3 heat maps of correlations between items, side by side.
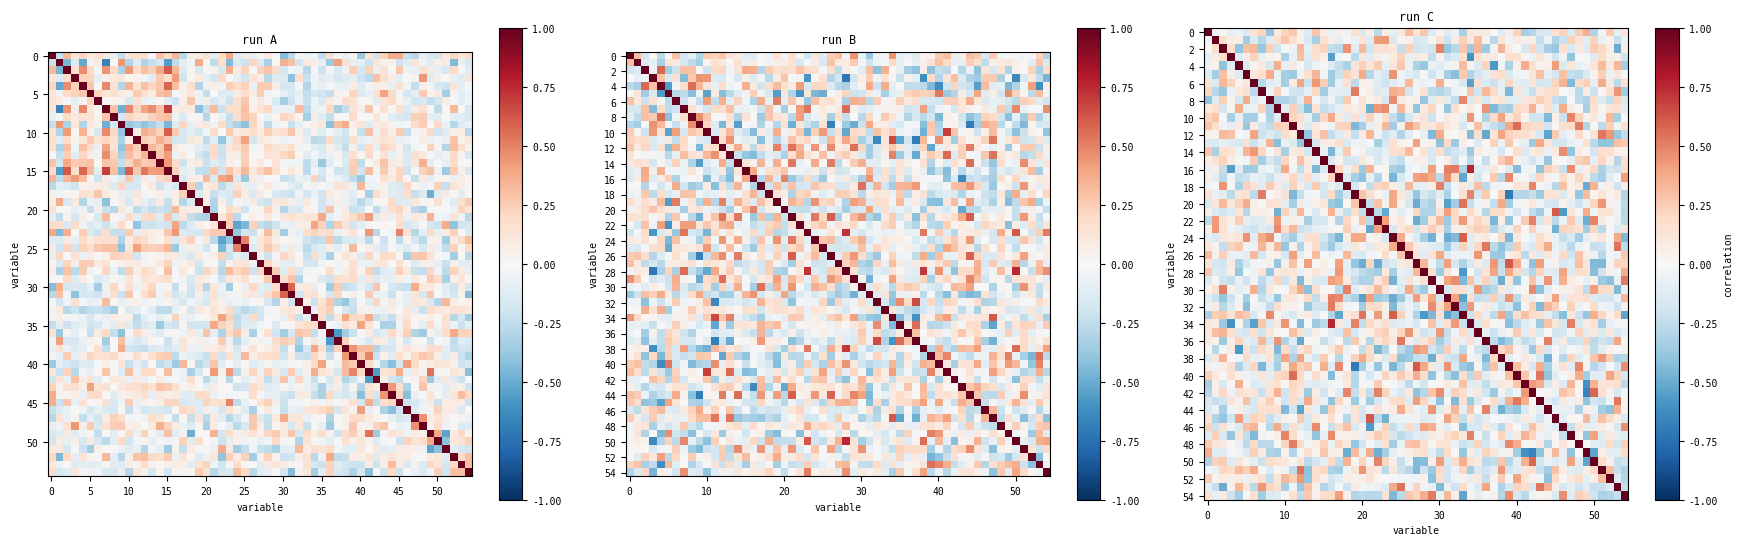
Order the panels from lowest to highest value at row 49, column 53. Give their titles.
run C, run A, run B
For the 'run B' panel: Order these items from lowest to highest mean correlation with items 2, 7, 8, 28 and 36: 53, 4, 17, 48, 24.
17, 53, 24, 48, 4
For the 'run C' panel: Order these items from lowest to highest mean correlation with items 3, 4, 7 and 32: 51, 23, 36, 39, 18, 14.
39, 18, 23, 14, 51, 36
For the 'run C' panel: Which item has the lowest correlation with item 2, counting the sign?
53
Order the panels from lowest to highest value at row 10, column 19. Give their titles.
run A, run C, run B
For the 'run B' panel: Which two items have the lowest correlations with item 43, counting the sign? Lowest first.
16, 20
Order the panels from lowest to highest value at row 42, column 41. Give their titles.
run A, run B, run C
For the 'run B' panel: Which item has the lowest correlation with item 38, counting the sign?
3
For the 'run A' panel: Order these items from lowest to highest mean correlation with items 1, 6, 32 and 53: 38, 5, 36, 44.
38, 5, 36, 44
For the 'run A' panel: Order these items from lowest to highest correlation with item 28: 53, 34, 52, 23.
34, 53, 52, 23
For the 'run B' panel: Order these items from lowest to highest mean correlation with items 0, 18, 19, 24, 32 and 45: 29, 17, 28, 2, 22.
2, 28, 22, 17, 29
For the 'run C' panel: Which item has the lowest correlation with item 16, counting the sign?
3
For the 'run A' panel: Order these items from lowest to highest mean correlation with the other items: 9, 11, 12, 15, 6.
9, 6, 11, 12, 15
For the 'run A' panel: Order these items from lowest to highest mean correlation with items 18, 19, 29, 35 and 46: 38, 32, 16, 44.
44, 32, 16, 38
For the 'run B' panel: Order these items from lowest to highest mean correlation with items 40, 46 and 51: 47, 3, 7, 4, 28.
4, 3, 7, 47, 28
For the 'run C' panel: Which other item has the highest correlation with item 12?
51
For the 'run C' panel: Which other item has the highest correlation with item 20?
33
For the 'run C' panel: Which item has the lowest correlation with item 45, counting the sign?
23
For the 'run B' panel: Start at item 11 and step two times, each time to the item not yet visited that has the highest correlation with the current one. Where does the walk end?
47
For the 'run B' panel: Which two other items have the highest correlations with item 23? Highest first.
28, 50
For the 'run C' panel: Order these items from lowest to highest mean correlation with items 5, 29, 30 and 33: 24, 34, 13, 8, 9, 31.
31, 34, 13, 9, 24, 8
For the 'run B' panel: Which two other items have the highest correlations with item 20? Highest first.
16, 31
